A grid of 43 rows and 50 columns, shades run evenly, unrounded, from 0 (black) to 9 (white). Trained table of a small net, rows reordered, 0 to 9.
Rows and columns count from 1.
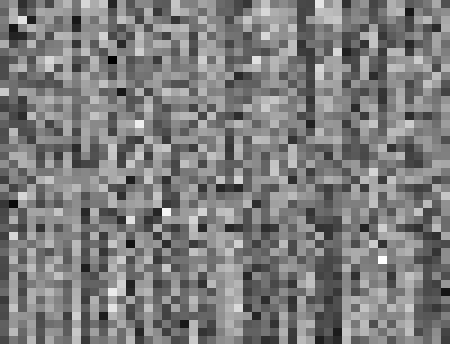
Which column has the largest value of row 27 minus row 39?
19
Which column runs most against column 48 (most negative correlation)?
4
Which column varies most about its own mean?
13
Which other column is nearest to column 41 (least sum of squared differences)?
46
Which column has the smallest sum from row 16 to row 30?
1
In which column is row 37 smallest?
50
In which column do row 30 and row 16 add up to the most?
16
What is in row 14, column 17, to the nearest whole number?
7
